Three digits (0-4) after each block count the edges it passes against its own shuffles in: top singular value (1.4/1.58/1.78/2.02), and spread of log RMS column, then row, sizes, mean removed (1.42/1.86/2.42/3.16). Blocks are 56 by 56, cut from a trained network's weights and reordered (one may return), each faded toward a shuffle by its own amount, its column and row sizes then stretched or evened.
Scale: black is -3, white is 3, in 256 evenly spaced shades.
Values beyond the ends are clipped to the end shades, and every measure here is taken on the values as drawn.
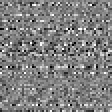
3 0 4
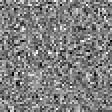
1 1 1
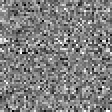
3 0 3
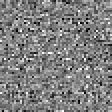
2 0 3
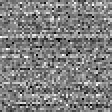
3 0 1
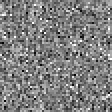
0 1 1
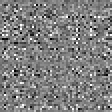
2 2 3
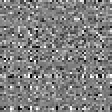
4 3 4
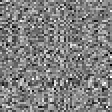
4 0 2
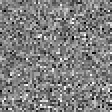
0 1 2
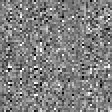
0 3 1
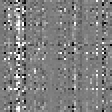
3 4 2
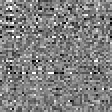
3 1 3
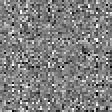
1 3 2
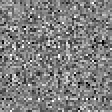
0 1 2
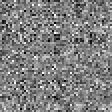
3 1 2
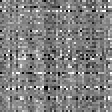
3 0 4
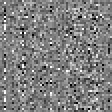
0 3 1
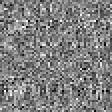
3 0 2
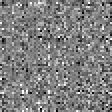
0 3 2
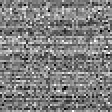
4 0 1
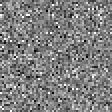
0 1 1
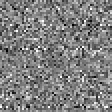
1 0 3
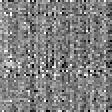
3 1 3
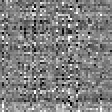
3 3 0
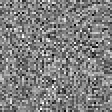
3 2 0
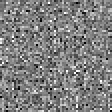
0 2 1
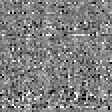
0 0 3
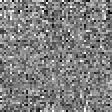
2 2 2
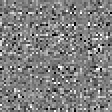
0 3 3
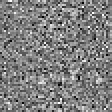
2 2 0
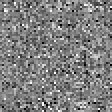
0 1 2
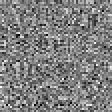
3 0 2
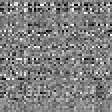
4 1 4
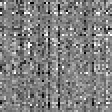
3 3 3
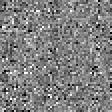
0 2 1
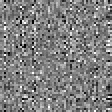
3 3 1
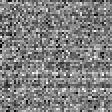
2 1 0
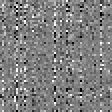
3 4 2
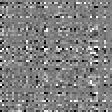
3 3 4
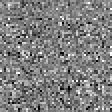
1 2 3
